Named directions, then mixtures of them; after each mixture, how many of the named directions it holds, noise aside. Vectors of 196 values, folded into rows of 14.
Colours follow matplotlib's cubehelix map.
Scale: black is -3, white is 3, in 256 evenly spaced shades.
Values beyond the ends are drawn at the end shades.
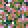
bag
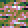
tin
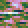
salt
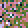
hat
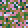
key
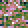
four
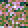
four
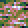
one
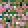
four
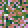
two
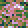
three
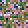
one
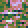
two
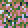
two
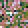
three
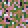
three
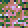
two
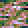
one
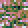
two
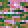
one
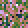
four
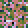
one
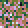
four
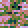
four
